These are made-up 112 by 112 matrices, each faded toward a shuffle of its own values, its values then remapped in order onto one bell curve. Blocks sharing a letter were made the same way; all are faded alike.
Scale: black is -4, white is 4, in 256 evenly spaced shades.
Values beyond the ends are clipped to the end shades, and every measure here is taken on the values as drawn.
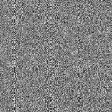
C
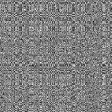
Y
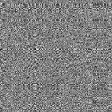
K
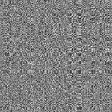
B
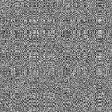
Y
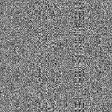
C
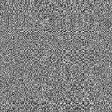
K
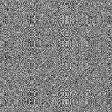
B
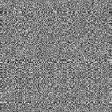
K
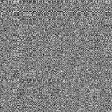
K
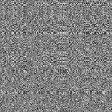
K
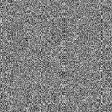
C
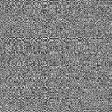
K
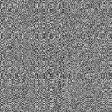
B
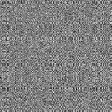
Y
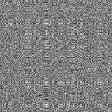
K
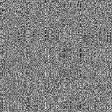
C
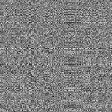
K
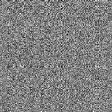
C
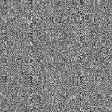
C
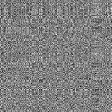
Y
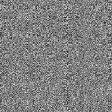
C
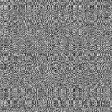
Y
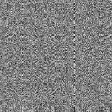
C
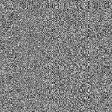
C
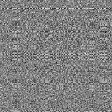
K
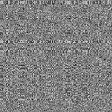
K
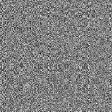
C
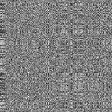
B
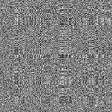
B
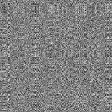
B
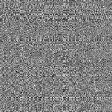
K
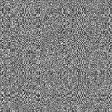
B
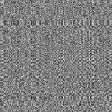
Y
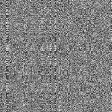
C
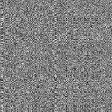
B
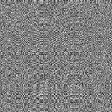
Y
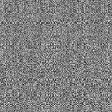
K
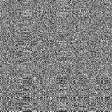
K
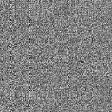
C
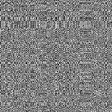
Y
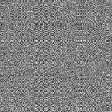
Y
